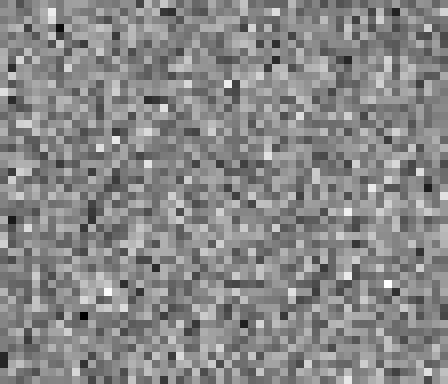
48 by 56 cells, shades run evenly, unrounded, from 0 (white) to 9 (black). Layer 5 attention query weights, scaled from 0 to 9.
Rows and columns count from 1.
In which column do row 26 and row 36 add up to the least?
49
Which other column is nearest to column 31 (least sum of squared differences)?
6
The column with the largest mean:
2
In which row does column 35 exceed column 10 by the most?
8
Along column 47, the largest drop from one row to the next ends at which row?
24
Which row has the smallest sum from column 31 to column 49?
10
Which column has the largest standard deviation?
44
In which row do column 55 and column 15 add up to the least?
18
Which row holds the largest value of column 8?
4
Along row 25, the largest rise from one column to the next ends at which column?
38
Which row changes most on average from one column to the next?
25
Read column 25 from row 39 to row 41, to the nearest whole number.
2 4 7
